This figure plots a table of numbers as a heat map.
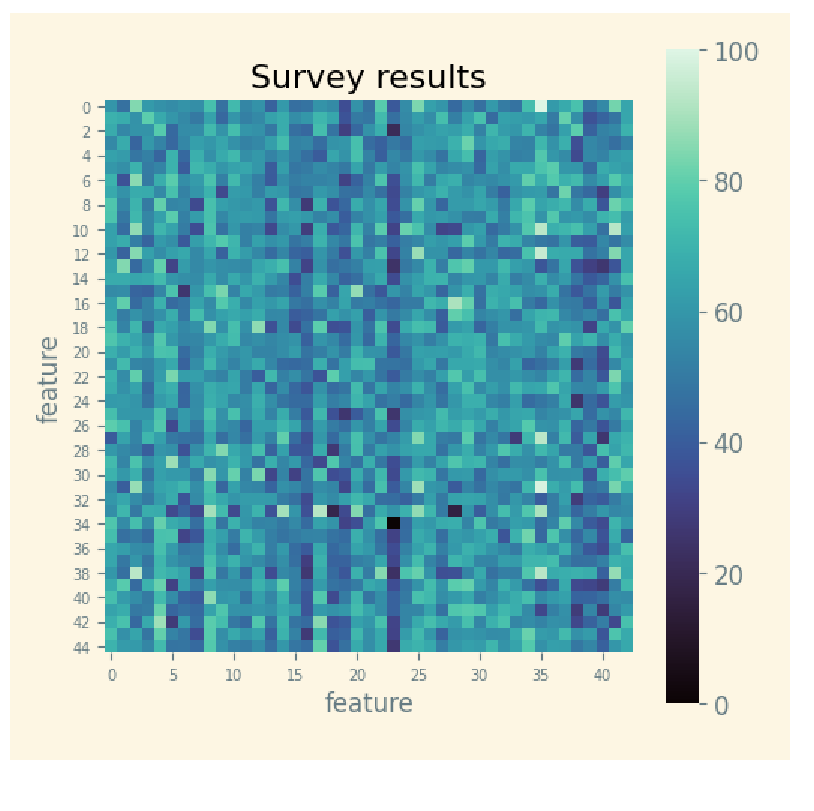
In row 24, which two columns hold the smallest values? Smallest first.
38, 40
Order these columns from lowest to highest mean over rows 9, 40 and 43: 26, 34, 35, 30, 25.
30, 35, 26, 25, 34
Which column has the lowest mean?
23
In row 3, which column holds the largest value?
29
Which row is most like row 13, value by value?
39
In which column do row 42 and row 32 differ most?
5
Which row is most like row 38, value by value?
10
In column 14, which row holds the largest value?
33
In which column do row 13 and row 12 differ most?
35
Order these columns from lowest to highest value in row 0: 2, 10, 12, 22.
12, 10, 22, 2
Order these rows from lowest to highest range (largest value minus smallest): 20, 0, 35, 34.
20, 35, 0, 34
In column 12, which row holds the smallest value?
22
